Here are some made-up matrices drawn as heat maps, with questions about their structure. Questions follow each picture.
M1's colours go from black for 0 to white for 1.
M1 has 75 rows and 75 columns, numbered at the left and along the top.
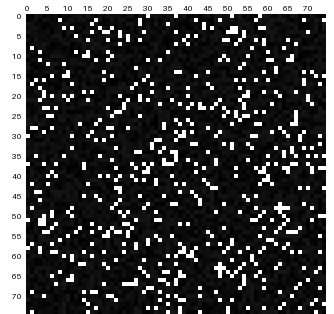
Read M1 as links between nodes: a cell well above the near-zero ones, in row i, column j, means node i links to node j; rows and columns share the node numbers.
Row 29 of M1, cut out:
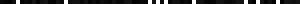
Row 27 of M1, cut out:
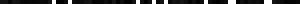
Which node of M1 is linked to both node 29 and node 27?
node 41
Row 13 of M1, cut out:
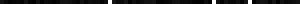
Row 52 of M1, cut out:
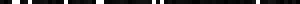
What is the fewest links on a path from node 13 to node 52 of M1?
3
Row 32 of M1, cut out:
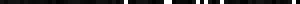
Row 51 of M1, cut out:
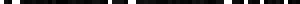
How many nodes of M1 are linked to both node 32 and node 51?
0
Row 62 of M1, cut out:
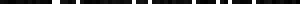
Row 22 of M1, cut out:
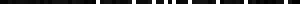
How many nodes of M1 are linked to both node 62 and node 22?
2
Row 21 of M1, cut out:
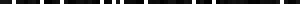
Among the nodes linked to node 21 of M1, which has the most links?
node 30
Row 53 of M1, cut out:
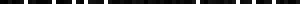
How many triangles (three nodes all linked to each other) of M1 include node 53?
6
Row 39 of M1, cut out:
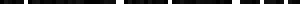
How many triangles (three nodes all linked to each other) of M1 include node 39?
5
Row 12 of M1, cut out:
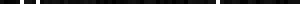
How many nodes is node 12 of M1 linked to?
3
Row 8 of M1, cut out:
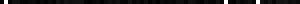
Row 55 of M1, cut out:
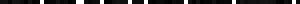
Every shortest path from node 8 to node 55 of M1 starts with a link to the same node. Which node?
node 64
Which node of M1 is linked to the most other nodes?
node 37
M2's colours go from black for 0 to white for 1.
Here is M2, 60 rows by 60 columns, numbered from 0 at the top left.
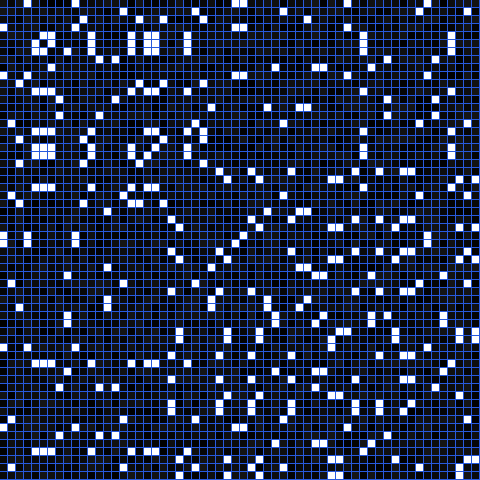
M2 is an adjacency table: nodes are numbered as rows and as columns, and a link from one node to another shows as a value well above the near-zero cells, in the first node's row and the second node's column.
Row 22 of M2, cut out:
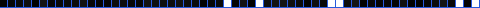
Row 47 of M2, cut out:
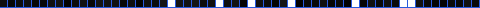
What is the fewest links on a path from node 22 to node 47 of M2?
4
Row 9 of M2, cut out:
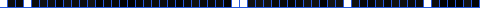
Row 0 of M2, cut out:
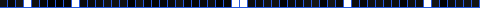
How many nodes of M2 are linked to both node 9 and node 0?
5
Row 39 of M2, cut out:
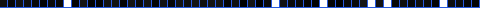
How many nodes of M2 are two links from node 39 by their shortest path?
5
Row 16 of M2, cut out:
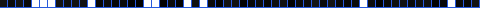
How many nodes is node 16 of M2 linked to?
10
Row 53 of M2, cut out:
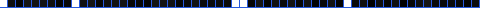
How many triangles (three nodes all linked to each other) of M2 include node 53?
8
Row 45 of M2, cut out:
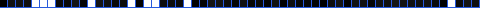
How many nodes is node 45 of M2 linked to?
9
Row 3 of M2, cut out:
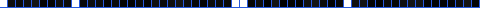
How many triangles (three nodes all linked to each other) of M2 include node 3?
8
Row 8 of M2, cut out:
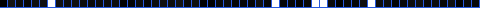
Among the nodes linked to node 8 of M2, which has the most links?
node 6
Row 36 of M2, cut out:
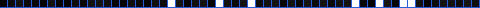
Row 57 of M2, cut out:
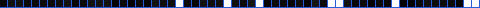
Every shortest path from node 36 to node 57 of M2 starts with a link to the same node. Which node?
node 31
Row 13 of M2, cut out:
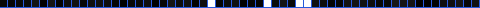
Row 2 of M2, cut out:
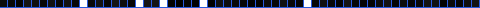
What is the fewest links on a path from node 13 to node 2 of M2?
2
